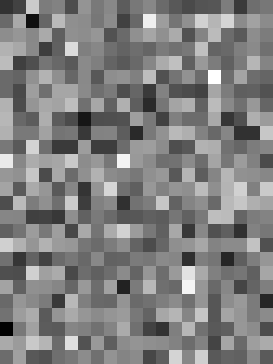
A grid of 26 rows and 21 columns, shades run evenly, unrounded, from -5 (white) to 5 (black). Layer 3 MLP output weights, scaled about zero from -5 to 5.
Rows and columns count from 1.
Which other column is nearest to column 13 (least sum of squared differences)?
8
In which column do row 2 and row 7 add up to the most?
10
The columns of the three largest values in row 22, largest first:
21, 5, 17
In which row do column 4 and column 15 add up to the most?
19
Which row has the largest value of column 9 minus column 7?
11
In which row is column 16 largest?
7
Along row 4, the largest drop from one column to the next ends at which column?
6
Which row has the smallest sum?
12
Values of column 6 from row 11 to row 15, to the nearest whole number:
3 -3 1 0 -3
